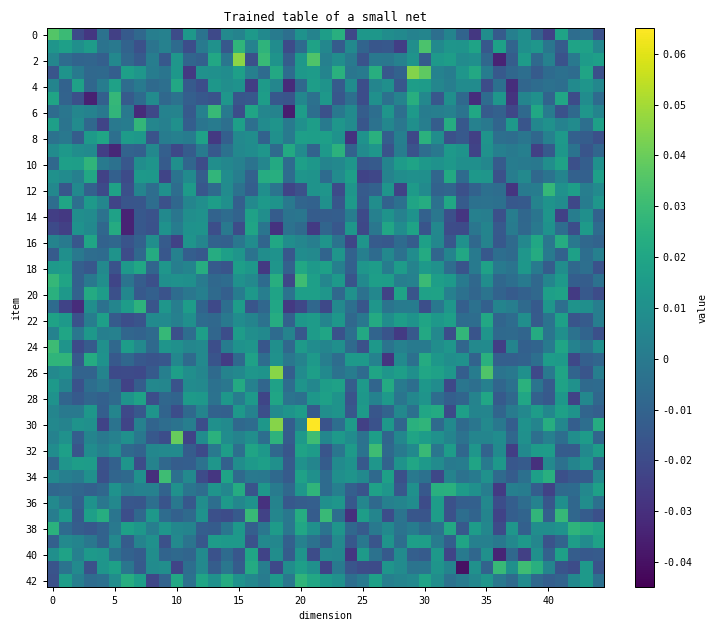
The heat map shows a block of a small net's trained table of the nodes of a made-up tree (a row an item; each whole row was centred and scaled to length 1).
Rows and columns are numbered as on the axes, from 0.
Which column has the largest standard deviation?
21
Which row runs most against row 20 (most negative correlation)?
39
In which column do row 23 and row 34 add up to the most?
9
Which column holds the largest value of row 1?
30
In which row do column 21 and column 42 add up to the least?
15
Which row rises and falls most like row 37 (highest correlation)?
40
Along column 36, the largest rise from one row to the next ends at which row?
41
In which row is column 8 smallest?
34
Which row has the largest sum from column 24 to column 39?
26
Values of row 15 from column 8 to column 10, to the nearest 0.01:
-0.02 0.01 0
